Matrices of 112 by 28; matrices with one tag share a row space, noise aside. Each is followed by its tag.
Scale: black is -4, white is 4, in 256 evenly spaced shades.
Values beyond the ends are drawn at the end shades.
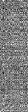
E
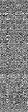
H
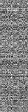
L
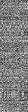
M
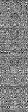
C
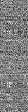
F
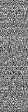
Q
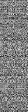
Q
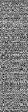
E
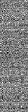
M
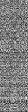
C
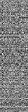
M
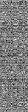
L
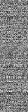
F
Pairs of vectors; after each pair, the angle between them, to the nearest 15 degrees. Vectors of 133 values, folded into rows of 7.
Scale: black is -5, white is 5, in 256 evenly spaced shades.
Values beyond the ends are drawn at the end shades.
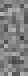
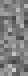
45 degrees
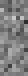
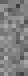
75 degrees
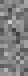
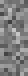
165 degrees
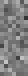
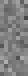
15 degrees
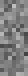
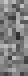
135 degrees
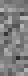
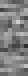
120 degrees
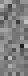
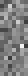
165 degrees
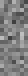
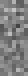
75 degrees
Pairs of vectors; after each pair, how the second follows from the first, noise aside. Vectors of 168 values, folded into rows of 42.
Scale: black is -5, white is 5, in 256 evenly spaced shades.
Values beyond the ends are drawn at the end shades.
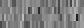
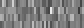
wrapped around, negated.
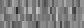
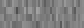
shrunk.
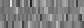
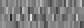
wrapped around, negated.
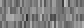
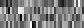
wrapped around, negated, scaled up.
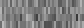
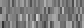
sign-scrambled.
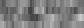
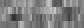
wrapped around, negated.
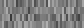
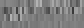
reversed, partly zeroed.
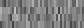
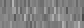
reversed, negated, partly zeroed.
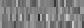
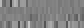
reversed, negated, partly zeroed.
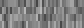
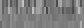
reversed, negated, partly zeroed.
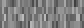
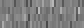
reversed, partly zeroed.
